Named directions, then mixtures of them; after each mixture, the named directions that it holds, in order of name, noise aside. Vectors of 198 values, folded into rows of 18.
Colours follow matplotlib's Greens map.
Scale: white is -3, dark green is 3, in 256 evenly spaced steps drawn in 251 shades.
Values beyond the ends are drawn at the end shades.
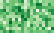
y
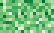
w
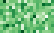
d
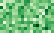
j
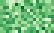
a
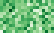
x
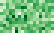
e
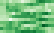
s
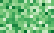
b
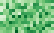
e, s.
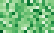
b, x.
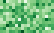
d, s, y.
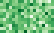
b.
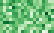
b, w.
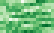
s.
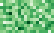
j, w.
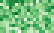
a, j, s.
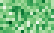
s, w, y.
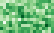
j, s, y.
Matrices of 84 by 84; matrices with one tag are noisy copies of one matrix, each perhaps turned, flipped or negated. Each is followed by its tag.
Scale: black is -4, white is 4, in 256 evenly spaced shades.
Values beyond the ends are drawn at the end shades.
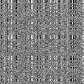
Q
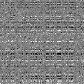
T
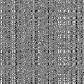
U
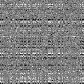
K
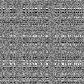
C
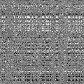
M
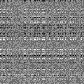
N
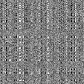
C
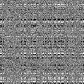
K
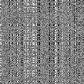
N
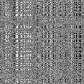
M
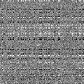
N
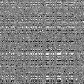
T
